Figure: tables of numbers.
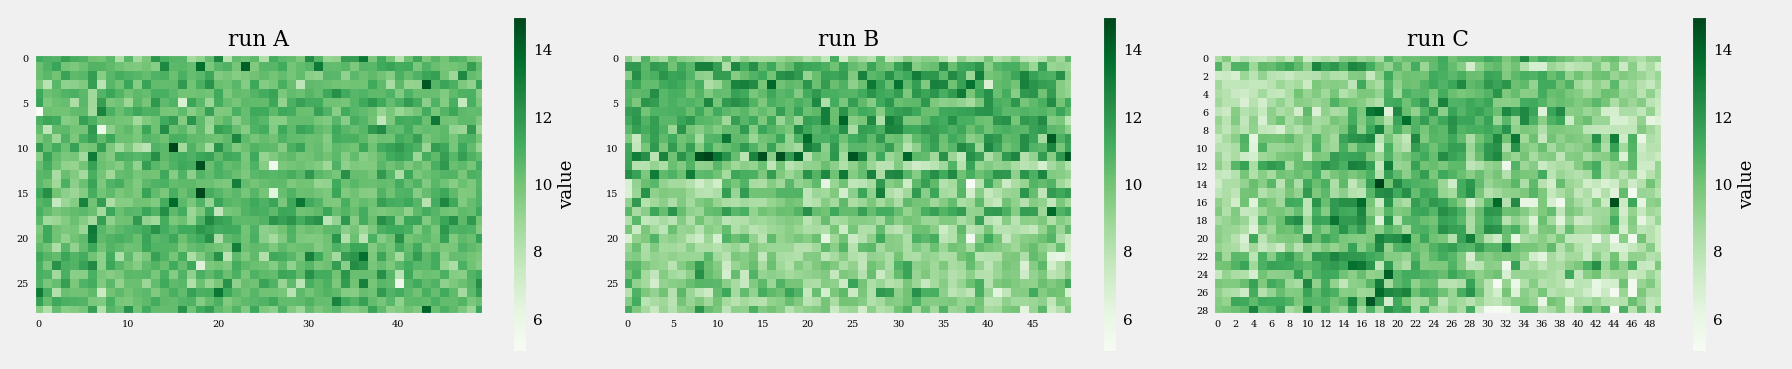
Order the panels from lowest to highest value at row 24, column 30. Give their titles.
run C, run B, run A
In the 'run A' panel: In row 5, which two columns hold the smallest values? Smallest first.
16, 47
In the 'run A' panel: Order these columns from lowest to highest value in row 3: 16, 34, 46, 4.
4, 34, 46, 16
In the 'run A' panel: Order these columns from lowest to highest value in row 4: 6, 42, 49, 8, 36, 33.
6, 49, 42, 36, 8, 33
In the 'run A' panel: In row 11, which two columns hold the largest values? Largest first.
6, 13
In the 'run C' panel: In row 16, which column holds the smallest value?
38
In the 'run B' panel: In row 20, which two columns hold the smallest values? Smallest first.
38, 22
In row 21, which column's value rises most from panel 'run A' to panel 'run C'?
32
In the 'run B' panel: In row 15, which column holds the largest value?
28
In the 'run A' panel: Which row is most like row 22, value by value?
0
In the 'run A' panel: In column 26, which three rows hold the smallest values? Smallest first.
12, 15, 20
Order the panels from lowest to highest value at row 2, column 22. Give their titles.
run A, run C, run B
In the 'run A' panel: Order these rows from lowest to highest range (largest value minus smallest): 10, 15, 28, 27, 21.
27, 21, 28, 10, 15
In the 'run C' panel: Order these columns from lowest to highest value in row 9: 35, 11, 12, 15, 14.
12, 35, 11, 14, 15
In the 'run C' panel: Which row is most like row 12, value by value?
23
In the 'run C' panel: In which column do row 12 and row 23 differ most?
8
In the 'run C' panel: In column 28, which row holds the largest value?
20
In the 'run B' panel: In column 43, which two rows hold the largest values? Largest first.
11, 5
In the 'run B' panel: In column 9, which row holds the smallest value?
26
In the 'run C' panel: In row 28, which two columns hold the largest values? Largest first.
10, 4
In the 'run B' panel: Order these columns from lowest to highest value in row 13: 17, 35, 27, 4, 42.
17, 4, 35, 42, 27
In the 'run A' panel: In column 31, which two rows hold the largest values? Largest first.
1, 18
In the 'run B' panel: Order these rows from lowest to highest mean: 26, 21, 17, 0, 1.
0, 21, 26, 17, 1
